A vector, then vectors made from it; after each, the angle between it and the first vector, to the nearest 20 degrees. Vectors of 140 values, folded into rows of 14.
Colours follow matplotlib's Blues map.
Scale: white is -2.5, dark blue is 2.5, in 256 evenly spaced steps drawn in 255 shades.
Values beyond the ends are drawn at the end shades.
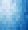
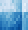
60 degrees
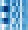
100 degrees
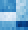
80 degrees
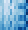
40 degrees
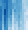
140 degrees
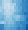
20 degrees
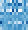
80 degrees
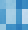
80 degrees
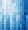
20 degrees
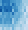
160 degrees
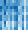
120 degrees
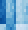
120 degrees
